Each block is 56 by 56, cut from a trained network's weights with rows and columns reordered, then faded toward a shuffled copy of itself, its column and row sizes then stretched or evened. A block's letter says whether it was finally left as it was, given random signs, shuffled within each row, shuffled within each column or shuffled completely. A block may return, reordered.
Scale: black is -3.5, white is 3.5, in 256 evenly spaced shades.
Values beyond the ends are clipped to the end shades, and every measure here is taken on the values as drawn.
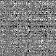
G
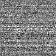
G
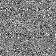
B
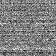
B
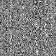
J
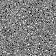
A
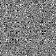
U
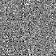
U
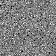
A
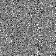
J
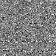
B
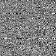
U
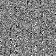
J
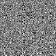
U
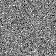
A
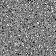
A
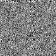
U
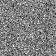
A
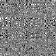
U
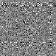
G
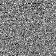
B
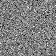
A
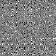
G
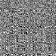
G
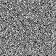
A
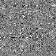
U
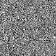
U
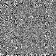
U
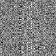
G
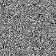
U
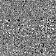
U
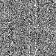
J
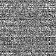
G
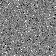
A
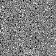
J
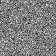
A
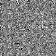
U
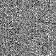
J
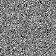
J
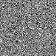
U
